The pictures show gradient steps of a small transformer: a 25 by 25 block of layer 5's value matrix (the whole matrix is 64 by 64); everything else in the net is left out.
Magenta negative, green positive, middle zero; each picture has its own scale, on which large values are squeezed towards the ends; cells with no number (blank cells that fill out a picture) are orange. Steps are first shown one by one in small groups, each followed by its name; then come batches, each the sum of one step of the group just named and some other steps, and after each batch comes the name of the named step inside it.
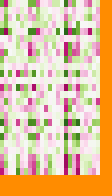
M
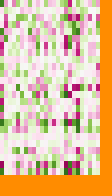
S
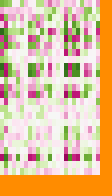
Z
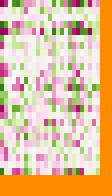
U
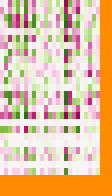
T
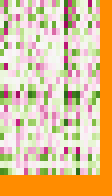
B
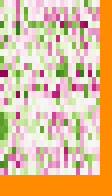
Z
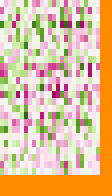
T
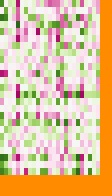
B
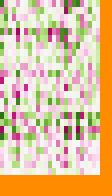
B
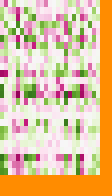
B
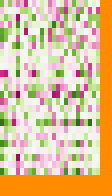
B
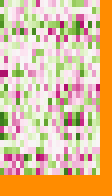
S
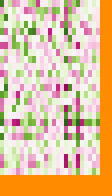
M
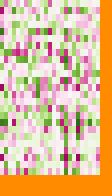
Z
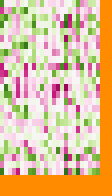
T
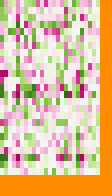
B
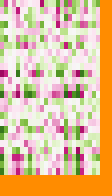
B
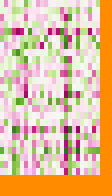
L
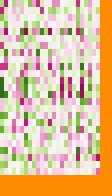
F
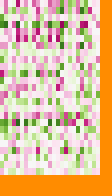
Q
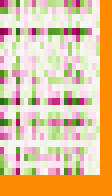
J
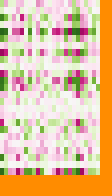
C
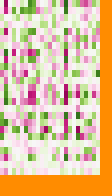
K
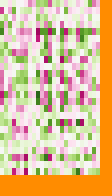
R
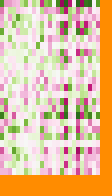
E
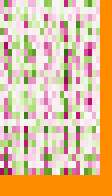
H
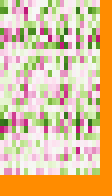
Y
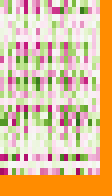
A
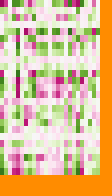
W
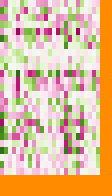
L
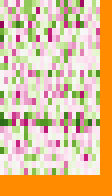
K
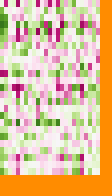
Q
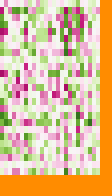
K
